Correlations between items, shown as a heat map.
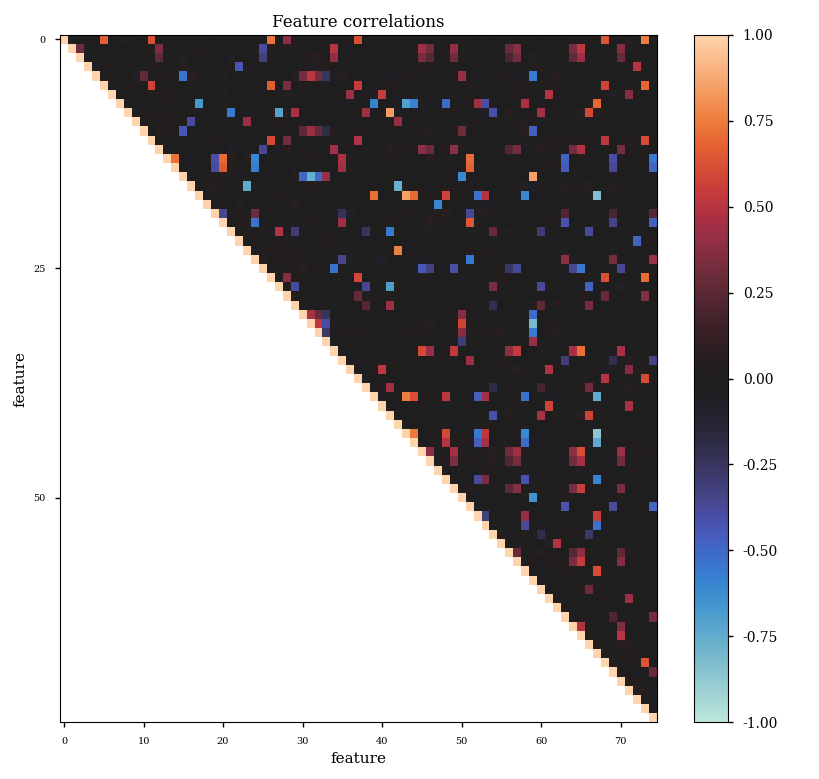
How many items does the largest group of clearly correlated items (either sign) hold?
13
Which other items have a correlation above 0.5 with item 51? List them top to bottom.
13, 14, 20
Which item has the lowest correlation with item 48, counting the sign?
67
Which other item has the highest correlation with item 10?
31
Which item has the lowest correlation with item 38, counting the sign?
27
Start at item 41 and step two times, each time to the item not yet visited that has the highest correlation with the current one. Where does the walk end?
66
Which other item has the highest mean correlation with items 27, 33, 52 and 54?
21
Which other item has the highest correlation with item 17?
43
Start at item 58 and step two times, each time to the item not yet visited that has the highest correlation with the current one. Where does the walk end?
7
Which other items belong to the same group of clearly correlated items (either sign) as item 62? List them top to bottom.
55
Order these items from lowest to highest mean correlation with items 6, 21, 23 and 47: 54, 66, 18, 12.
18, 66, 12, 54
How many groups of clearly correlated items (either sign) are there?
11
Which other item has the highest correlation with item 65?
34
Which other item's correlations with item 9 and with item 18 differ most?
47
